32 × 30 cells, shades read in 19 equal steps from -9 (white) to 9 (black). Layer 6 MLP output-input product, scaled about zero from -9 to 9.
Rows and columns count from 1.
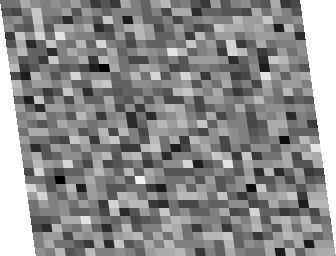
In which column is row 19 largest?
16
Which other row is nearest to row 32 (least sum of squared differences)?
11
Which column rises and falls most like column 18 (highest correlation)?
7
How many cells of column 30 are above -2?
21
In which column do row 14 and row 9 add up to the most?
3
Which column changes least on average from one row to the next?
15
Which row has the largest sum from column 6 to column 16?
24
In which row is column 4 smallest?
5
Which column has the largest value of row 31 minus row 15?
8
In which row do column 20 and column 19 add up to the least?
30
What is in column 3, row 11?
-2
